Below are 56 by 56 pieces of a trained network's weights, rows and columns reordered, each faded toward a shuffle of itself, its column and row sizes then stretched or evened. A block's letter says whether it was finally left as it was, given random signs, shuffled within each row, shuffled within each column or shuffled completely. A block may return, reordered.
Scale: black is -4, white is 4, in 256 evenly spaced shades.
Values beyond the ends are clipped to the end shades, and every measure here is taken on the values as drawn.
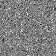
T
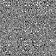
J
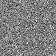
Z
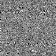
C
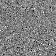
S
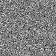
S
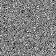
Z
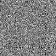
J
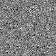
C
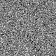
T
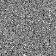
Z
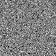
S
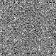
J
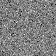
T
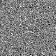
C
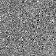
C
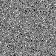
T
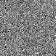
C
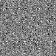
J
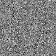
Z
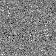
S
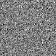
C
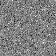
T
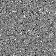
S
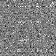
J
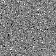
Z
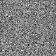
C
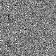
Z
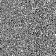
Z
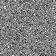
T
